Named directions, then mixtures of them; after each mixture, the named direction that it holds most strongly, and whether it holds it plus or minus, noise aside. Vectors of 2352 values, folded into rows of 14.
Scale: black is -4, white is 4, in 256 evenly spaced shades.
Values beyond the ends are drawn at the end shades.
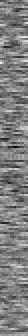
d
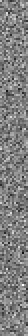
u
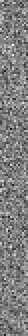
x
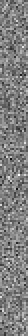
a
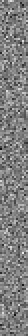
u, minus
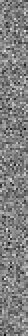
x, plus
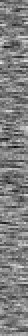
d, plus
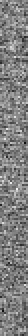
a, minus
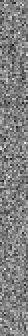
x, minus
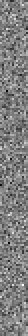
u, plus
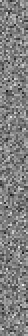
u, plus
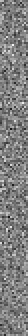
x, plus
